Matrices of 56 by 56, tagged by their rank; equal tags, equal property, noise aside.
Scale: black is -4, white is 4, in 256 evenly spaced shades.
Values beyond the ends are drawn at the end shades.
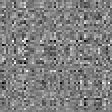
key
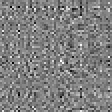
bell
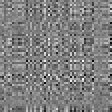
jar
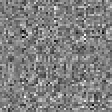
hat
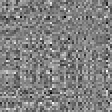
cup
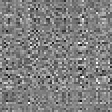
cup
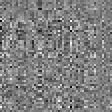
hat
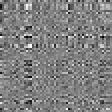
jar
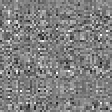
cup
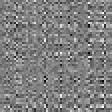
jar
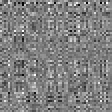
jar
